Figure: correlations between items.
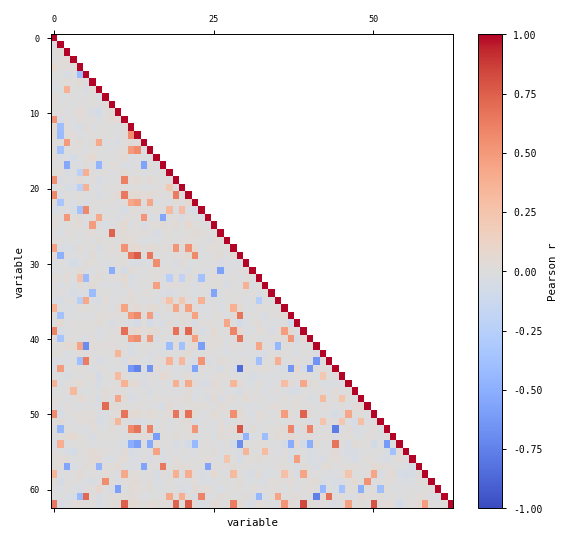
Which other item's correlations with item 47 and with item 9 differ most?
26
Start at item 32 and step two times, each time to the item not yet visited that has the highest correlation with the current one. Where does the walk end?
4
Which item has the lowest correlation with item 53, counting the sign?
16
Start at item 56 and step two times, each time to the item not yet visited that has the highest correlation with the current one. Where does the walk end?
27
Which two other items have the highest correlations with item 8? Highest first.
49, 59
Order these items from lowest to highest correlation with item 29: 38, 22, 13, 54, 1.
54, 1, 38, 22, 13
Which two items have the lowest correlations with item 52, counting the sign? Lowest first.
44, 54
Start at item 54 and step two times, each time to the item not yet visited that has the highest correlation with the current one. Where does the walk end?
1
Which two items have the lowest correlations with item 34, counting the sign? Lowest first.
25, 6
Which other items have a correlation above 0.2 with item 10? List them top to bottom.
42, 45, 48, 51
